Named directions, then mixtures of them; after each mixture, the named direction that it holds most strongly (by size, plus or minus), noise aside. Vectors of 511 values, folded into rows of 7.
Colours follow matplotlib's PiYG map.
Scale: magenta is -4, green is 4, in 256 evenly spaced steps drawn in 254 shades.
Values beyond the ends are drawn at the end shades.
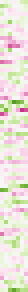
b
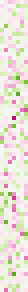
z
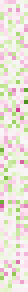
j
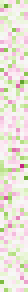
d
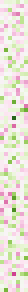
z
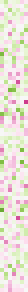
j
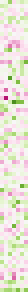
b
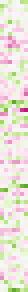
b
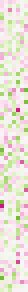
j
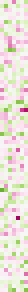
b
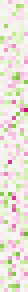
z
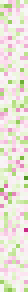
d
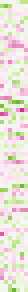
b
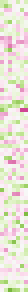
b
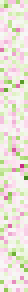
d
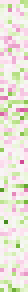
b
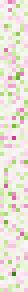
z
